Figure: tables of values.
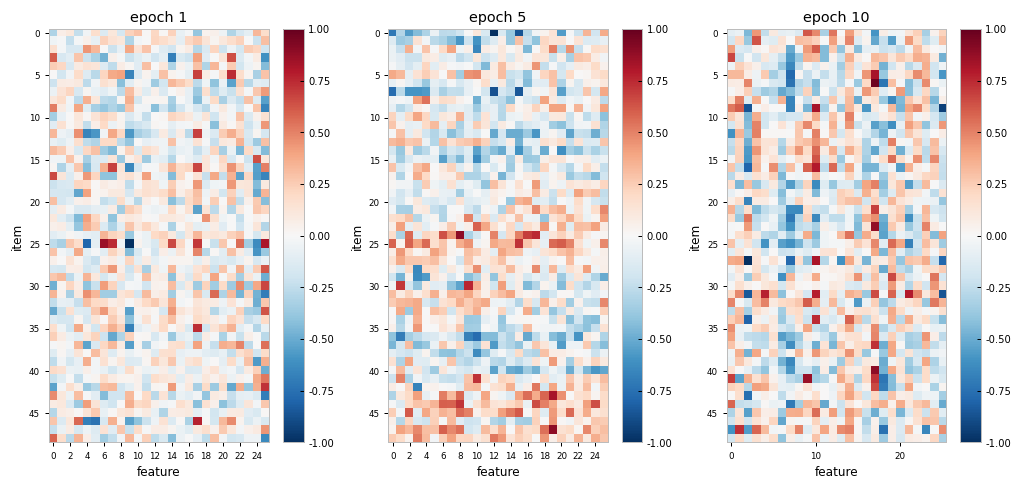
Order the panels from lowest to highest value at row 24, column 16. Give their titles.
epoch 1, epoch 10, epoch 5
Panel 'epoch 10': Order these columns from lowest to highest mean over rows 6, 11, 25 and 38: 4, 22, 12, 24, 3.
4, 22, 24, 12, 3
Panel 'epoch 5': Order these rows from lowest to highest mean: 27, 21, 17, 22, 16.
17, 16, 21, 22, 27
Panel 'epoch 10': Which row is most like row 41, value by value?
35
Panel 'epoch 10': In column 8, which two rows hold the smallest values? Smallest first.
21, 25
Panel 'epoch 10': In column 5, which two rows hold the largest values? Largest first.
16, 31
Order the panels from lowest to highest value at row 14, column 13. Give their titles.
epoch 5, epoch 10, epoch 1
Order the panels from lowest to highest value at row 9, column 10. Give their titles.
epoch 5, epoch 1, epoch 10
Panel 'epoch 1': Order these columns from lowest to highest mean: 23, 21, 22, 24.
24, 23, 22, 21
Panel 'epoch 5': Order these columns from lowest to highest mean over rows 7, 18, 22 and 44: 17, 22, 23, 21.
22, 21, 23, 17
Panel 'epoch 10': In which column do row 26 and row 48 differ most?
25
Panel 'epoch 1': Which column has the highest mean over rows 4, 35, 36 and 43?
0
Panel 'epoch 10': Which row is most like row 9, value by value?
27
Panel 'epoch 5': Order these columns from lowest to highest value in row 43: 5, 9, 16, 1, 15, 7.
9, 5, 1, 7, 15, 16
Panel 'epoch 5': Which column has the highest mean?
19
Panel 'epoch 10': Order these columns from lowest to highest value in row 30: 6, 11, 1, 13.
6, 11, 13, 1
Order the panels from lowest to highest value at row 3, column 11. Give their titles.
epoch 10, epoch 5, epoch 1
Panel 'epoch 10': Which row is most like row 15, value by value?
13
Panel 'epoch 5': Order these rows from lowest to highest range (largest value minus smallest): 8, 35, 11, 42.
11, 35, 8, 42
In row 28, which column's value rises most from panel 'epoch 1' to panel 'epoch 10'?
19
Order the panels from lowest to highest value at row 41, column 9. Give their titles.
epoch 1, epoch 5, epoch 10
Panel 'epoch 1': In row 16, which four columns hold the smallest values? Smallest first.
9, 24, 4, 1
